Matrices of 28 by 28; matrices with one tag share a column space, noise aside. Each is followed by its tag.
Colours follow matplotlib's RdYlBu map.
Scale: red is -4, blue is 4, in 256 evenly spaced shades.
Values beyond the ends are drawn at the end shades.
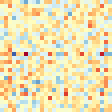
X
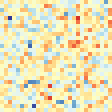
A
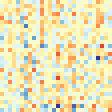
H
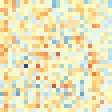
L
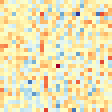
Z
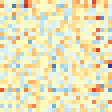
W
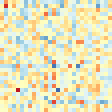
W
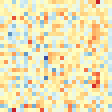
H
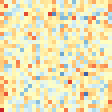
Z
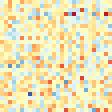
Z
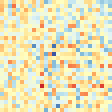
L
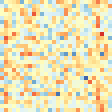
X
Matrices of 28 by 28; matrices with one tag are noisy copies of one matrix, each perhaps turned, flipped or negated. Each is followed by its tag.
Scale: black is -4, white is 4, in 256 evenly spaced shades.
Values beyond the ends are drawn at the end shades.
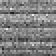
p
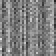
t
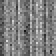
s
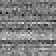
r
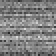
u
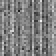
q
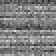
s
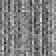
q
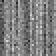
s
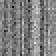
r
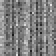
s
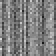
t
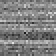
r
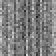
u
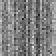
u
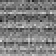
p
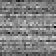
u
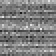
s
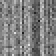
r
